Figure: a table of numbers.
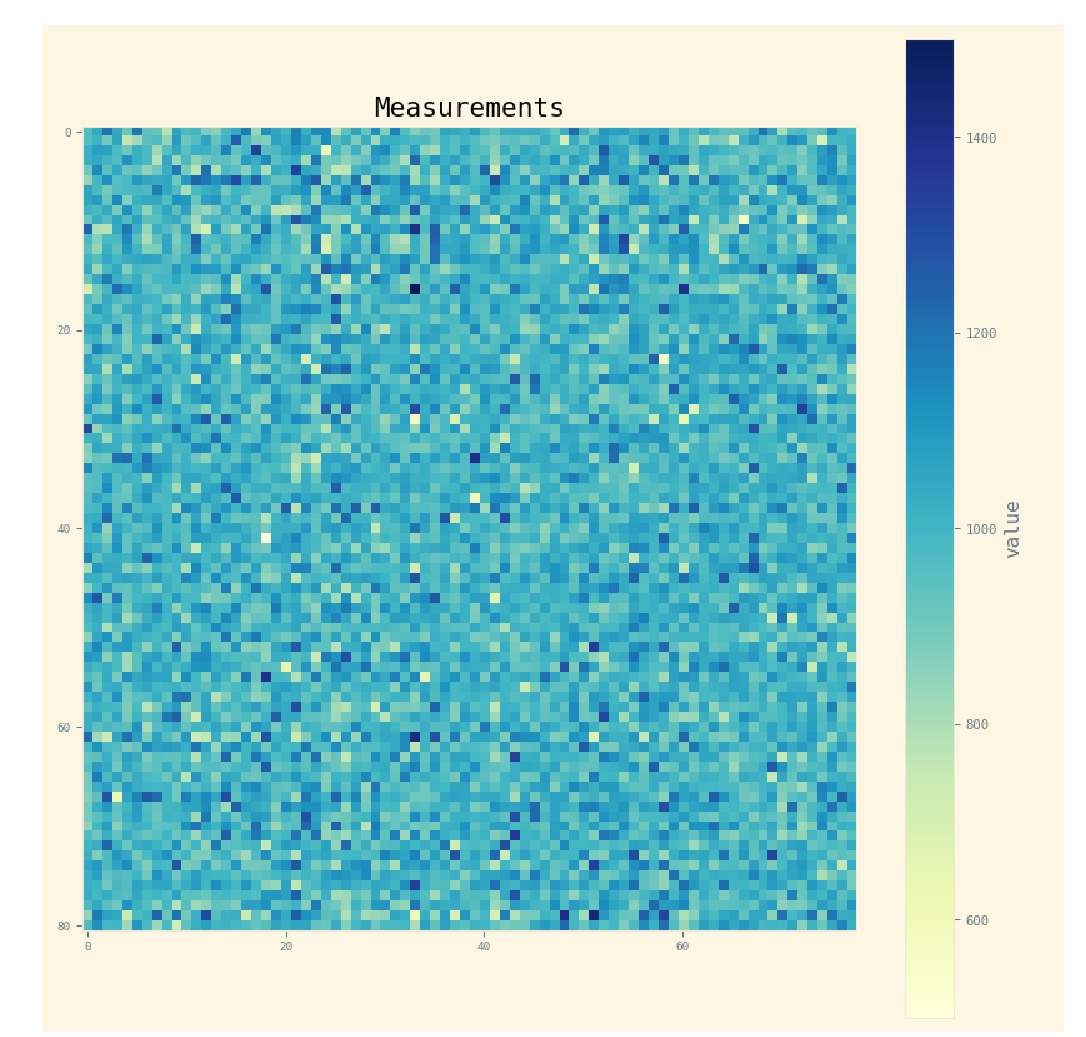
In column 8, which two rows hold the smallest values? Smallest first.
0, 1
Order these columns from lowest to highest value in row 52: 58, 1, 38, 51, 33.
38, 33, 1, 58, 51
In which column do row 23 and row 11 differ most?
58
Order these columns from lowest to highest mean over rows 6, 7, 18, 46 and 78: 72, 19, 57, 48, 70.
70, 72, 19, 48, 57
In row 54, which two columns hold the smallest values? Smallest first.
20, 73
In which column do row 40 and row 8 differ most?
29
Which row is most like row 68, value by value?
18
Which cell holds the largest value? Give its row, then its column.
16, 33
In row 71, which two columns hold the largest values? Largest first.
43, 14
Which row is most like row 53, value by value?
24
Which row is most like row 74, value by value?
52
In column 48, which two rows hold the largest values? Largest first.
79, 54
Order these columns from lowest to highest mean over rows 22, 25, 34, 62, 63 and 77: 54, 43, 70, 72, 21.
70, 72, 54, 21, 43
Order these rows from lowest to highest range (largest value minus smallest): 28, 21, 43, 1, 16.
21, 43, 1, 28, 16
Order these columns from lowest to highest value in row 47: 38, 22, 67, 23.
22, 23, 38, 67
